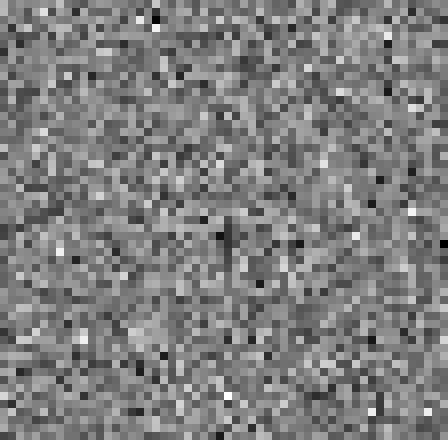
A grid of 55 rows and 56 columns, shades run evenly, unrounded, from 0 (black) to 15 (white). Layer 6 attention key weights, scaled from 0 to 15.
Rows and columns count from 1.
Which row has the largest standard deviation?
43
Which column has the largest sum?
6
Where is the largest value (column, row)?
29, 50
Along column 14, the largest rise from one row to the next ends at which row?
7
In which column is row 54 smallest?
32
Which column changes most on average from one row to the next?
20
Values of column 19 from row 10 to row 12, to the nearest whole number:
8 7 11
